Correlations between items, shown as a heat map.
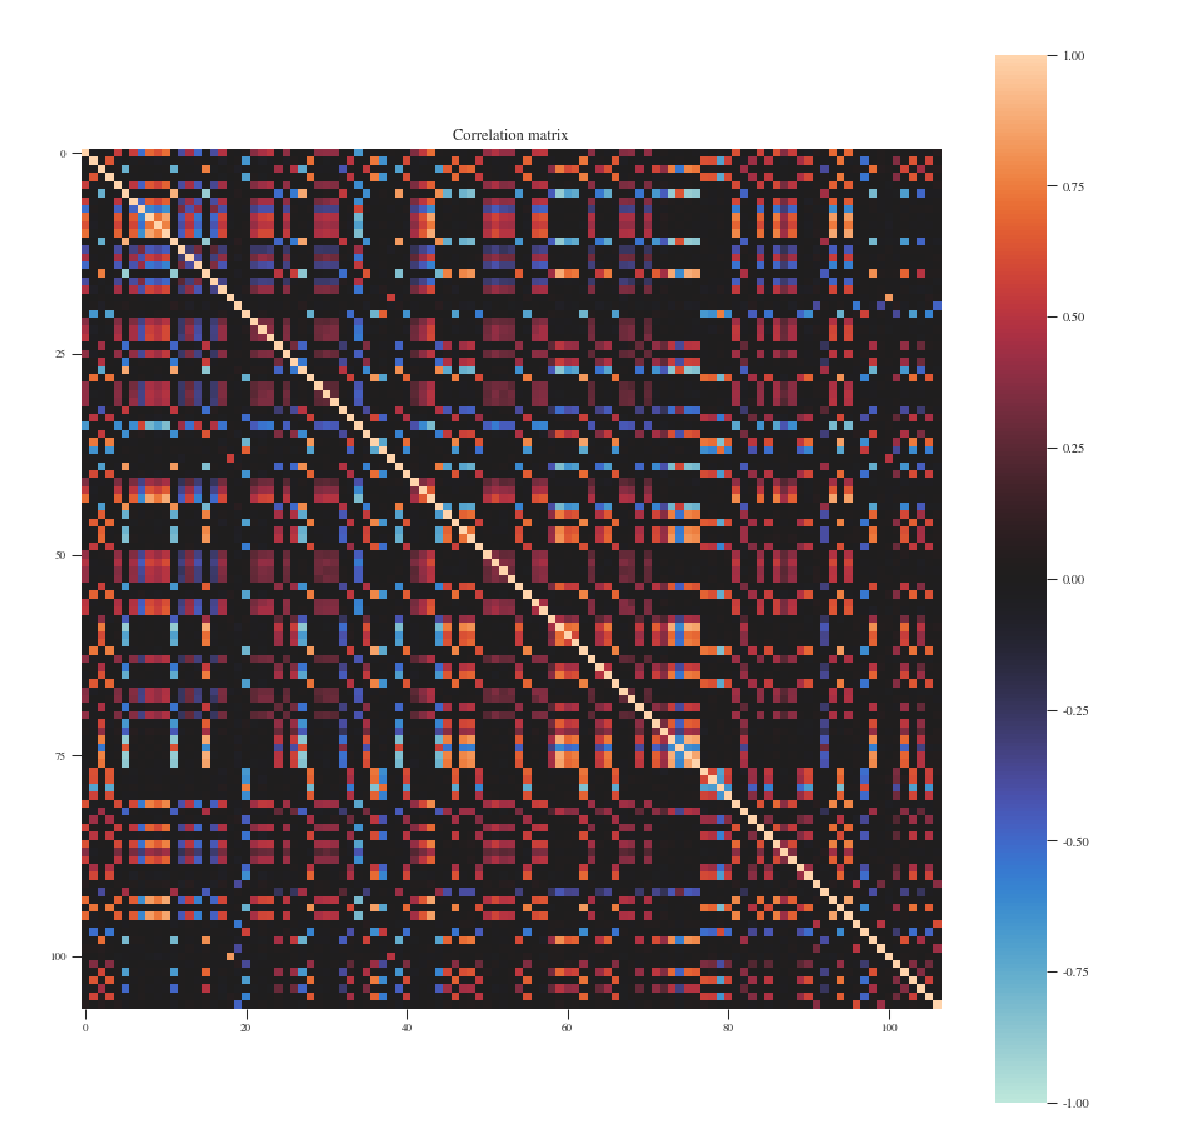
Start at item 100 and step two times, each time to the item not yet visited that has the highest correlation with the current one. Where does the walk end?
38
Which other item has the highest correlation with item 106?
96
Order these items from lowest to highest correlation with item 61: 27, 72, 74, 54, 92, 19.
27, 74, 92, 19, 72, 54
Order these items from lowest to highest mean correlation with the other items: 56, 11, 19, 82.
11, 19, 82, 56
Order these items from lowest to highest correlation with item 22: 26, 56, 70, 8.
26, 70, 56, 8
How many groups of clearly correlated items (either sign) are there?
5
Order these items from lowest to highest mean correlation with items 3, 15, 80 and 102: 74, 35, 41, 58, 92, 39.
39, 74, 92, 41, 58, 35
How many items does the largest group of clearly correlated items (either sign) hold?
40
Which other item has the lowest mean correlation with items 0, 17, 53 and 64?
34
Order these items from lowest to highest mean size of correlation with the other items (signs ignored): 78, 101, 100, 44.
100, 101, 78, 44
